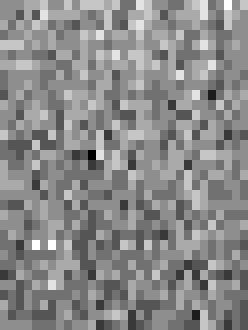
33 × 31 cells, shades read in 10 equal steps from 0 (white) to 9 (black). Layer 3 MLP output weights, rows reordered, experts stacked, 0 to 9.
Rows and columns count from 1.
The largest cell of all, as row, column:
16, 12
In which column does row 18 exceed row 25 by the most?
5
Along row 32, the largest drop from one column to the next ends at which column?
26
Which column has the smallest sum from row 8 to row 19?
18
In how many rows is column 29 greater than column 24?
16
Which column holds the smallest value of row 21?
25
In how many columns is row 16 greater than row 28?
8
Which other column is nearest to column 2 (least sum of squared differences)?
30
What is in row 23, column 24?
6
